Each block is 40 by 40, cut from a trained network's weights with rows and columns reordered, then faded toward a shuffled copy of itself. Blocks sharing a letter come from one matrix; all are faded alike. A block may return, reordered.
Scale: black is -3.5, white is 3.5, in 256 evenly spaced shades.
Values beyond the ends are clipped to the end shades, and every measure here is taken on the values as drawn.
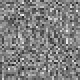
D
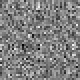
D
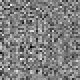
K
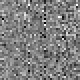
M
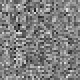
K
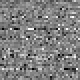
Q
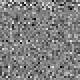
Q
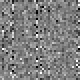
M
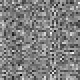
K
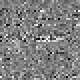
Q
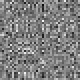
D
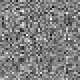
D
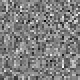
D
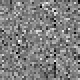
M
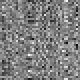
K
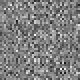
D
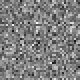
D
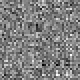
K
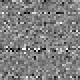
Q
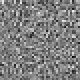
D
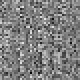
K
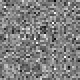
D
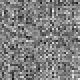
K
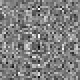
D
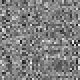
K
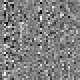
M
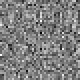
D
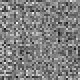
K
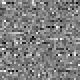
Q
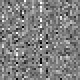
M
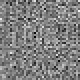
K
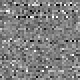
Q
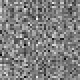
K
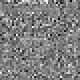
Q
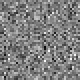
D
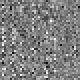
M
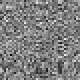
K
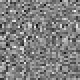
D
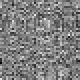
K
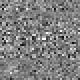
Q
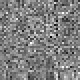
D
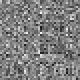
D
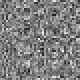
D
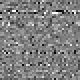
Q
